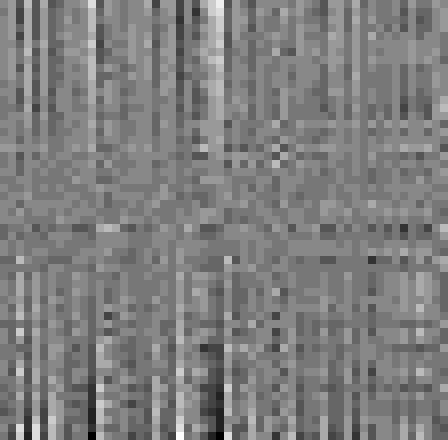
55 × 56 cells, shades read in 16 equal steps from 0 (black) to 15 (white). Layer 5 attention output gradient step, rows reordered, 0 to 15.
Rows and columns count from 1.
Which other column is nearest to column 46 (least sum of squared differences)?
48
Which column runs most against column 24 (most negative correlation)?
10
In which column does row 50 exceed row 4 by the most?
23
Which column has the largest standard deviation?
28
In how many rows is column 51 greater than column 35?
26
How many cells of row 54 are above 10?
4
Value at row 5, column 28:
11
